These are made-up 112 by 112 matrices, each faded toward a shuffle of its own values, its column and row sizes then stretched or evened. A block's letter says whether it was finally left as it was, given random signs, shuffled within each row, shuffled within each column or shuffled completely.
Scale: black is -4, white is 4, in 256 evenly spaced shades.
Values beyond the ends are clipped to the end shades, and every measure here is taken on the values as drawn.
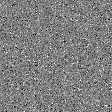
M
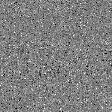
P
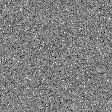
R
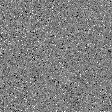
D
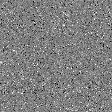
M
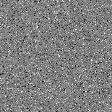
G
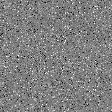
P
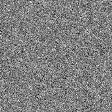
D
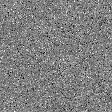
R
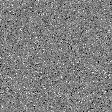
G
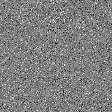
M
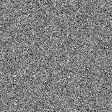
M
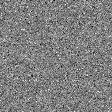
G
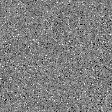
M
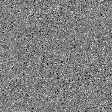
M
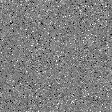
P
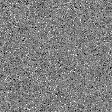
M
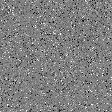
P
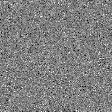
P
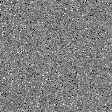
D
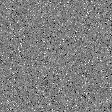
D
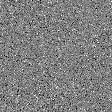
G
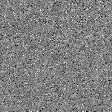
G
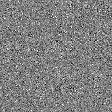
P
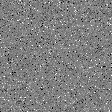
R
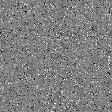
P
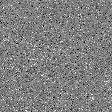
G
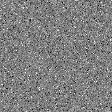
M
